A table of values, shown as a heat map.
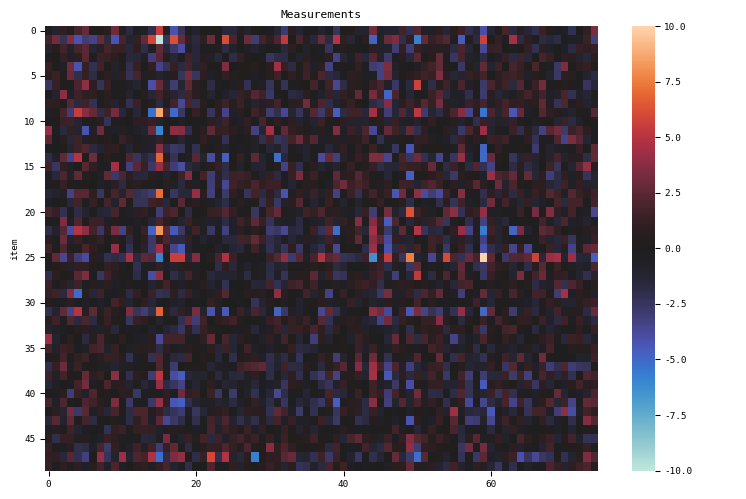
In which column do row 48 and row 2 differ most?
49
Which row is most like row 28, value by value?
12
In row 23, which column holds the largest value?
44
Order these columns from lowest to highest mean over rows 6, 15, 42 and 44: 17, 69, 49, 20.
17, 69, 20, 49
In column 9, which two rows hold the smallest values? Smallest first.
1, 16
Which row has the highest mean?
25
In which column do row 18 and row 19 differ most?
15
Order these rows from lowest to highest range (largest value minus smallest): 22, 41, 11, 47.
41, 11, 47, 22
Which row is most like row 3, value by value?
36
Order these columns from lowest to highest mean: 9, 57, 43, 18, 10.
18, 57, 43, 10, 9
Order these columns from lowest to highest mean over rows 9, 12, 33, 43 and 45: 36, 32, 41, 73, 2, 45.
32, 45, 73, 2, 41, 36
